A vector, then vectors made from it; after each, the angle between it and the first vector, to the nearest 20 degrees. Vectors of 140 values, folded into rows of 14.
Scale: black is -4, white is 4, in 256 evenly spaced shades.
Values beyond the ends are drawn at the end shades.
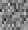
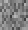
40 degrees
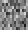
60 degrees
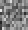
120 degrees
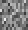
160 degrees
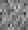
140 degrees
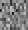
60 degrees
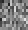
120 degrees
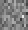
120 degrees
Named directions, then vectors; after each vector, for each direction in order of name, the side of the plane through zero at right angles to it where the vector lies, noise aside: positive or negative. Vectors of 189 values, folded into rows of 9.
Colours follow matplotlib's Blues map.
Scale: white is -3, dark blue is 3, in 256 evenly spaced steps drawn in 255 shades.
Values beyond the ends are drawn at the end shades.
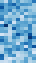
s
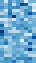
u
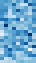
positive, negative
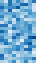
positive, positive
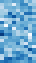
negative, positive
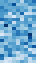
positive, negative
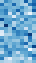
positive, negative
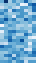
negative, negative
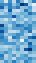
positive, positive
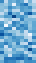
negative, positive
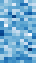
negative, positive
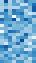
negative, negative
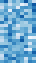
negative, negative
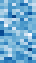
negative, positive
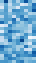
negative, negative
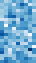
negative, positive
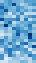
positive, negative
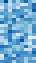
negative, negative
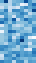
negative, negative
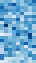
positive, negative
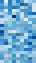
positive, positive
